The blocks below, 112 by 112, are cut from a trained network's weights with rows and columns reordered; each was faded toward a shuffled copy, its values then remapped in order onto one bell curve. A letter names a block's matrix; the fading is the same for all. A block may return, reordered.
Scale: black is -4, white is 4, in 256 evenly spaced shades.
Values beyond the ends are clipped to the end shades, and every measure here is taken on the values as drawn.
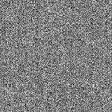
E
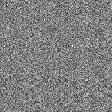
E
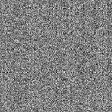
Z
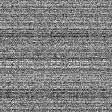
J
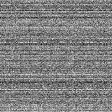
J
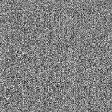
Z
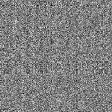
Z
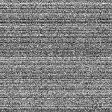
J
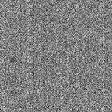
E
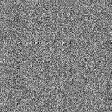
E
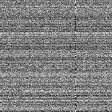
J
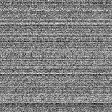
J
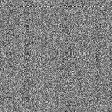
Z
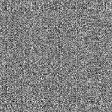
Z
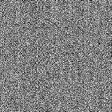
Z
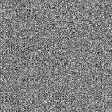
Z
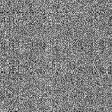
Z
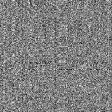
Z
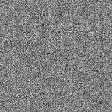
E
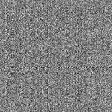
Z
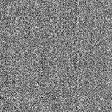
E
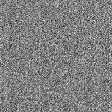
E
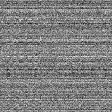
J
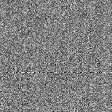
Z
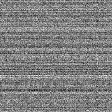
J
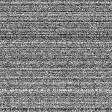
J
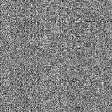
Z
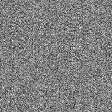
E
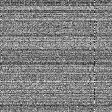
J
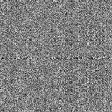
Z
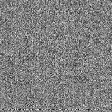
Z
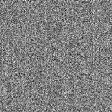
E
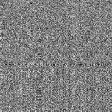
Z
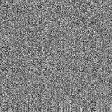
Z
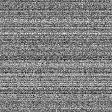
J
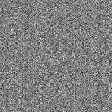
E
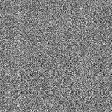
E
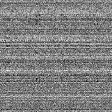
J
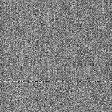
Z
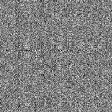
Z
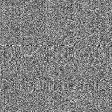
Z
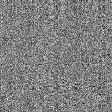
Z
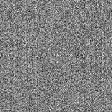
E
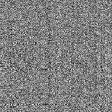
Z
